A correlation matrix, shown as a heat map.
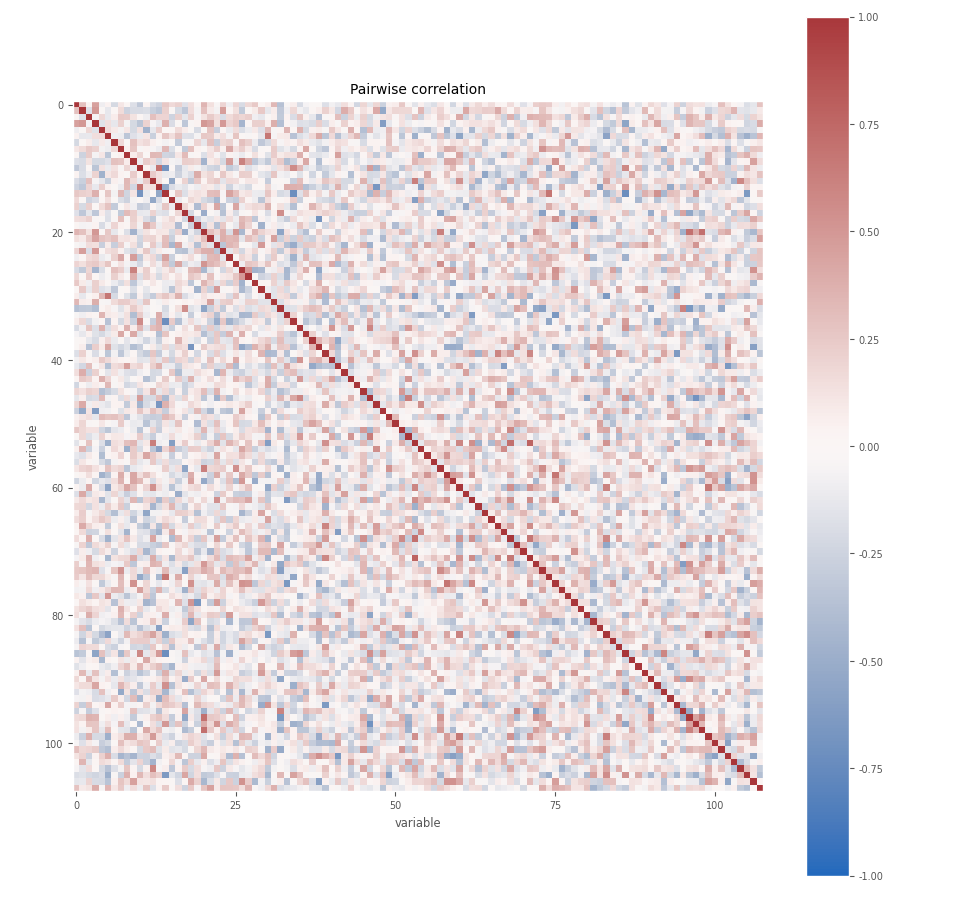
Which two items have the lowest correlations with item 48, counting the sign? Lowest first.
3, 1
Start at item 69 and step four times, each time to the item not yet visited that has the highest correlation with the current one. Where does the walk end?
105
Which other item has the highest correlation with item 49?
57
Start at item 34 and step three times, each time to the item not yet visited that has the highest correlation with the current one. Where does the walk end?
86
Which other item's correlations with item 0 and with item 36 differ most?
20
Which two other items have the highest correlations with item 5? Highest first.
30, 77
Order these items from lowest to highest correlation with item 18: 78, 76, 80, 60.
60, 76, 80, 78
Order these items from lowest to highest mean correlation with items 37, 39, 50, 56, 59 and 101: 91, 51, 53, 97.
91, 97, 51, 53
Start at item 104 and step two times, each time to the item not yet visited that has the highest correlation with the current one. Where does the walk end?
53
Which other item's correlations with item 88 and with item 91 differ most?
14
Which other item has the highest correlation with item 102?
38
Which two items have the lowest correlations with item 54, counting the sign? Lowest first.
13, 8
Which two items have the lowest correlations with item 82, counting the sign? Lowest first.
13, 35
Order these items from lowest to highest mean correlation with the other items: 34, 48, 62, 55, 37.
34, 48, 37, 55, 62
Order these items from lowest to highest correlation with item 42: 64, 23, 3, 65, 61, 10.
10, 64, 65, 3, 23, 61
